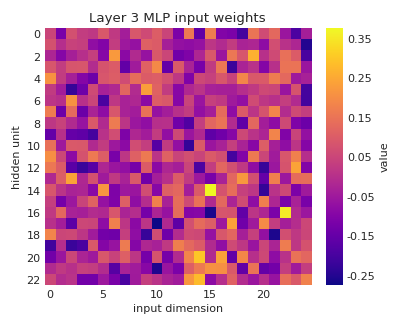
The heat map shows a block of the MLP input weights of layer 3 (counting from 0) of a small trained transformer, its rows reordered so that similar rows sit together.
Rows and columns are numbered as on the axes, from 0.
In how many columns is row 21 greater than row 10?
11
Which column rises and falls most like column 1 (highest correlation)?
22
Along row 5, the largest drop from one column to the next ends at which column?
24
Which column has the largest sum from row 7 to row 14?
0
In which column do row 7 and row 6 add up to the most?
2
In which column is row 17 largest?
17
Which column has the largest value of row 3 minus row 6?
5
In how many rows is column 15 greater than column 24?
15
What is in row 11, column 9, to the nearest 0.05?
0.15
